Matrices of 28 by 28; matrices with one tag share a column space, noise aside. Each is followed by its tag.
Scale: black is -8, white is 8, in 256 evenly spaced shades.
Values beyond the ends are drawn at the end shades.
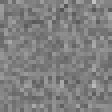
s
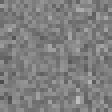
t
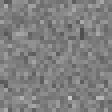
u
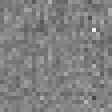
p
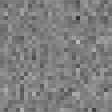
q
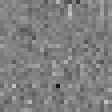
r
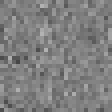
q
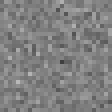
t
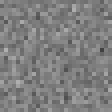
t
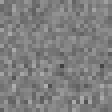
r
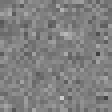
u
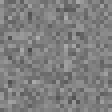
t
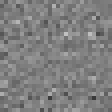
u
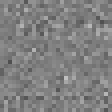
u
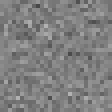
u
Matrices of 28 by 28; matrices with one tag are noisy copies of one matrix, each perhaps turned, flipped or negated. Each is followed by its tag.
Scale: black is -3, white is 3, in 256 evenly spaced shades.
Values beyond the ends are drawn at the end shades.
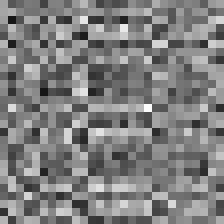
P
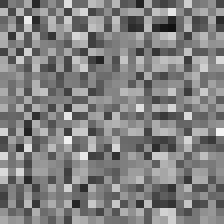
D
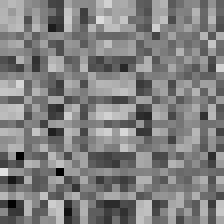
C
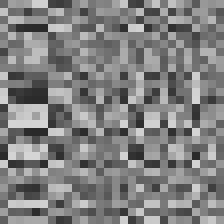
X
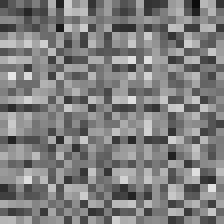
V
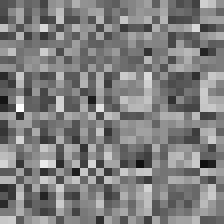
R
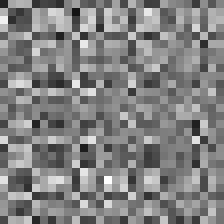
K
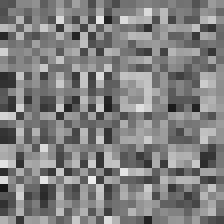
R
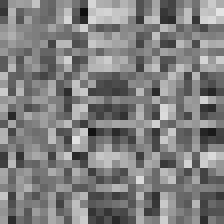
C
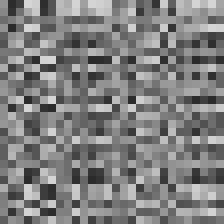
V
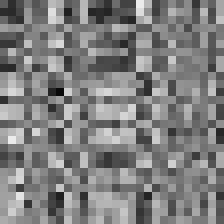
C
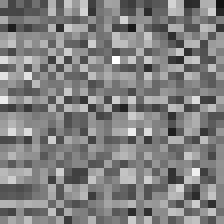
V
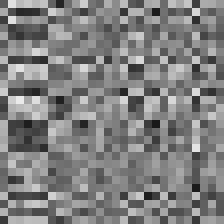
X
